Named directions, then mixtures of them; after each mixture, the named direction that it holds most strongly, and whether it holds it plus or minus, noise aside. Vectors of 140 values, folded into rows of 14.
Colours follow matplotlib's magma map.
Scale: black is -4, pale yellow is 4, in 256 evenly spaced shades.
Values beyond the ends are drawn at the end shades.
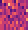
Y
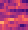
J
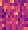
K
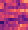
J, minus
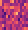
K, plus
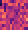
K, minus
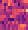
J, minus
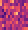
K, plus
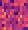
K, minus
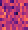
K, minus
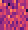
Y, minus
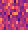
Y, plus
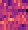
J, plus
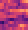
J, minus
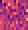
Y, plus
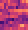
J, minus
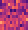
Y, plus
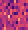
Y, minus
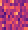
K, plus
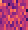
Y, minus
